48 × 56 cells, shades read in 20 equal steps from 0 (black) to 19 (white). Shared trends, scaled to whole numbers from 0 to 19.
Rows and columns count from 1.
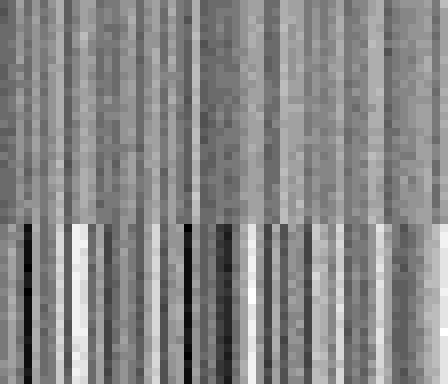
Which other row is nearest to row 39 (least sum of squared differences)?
40
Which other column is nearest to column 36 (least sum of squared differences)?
12
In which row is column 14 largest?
13
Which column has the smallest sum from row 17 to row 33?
24
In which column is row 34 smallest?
4
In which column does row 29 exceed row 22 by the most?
10
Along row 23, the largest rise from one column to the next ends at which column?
25
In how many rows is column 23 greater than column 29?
41
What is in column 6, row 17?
8
